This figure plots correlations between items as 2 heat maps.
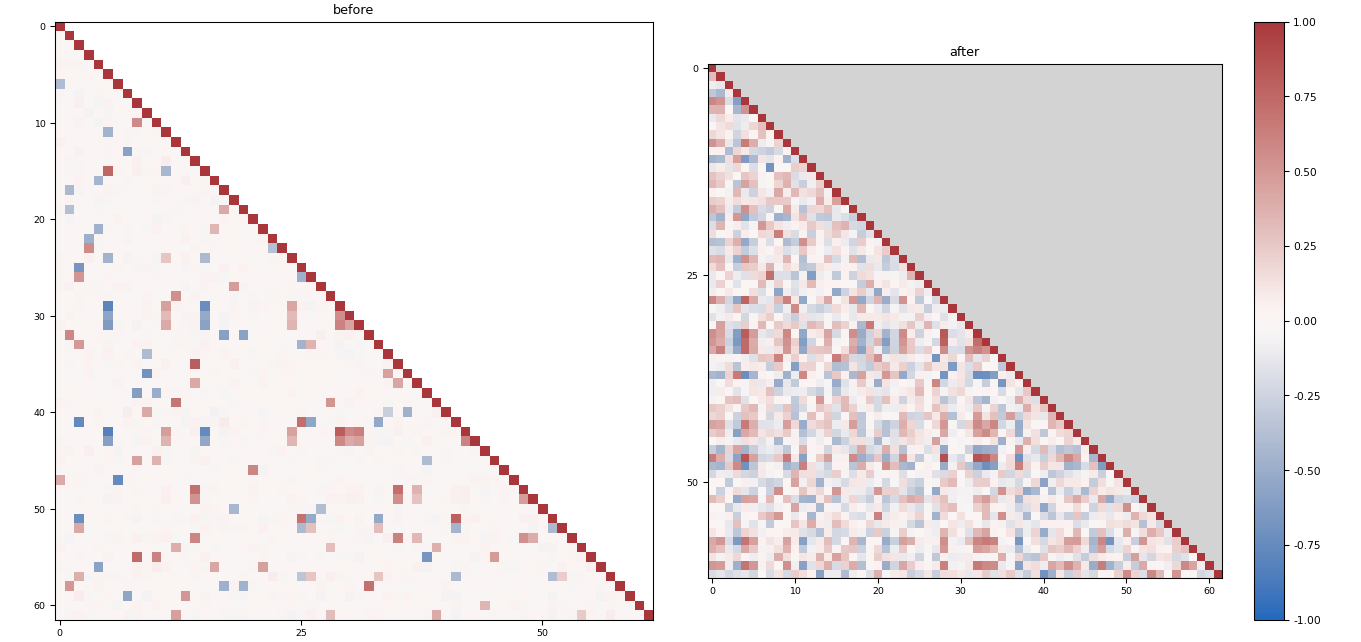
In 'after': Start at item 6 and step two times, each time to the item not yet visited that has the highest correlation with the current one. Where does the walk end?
31
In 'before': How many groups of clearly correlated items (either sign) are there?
14
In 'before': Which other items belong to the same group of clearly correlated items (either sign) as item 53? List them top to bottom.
14, 35, 37, 48, 49
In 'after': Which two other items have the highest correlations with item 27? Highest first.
38, 45
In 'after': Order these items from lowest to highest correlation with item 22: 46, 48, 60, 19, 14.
60, 14, 19, 46, 48
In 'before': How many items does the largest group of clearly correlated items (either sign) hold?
9
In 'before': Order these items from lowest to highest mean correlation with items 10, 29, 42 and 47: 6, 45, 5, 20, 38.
5, 6, 38, 20, 45
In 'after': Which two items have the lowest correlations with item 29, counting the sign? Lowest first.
36, 42
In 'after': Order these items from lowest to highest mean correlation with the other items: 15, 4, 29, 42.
29, 15, 42, 4
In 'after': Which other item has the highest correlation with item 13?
40
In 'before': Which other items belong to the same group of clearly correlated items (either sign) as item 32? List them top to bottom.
1, 17, 19, 58
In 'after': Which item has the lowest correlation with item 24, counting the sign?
48
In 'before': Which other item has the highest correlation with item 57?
2
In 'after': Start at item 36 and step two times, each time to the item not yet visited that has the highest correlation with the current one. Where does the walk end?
32
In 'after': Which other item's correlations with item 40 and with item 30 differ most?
61
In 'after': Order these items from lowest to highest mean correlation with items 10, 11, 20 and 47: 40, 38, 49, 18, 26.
38, 40, 18, 26, 49
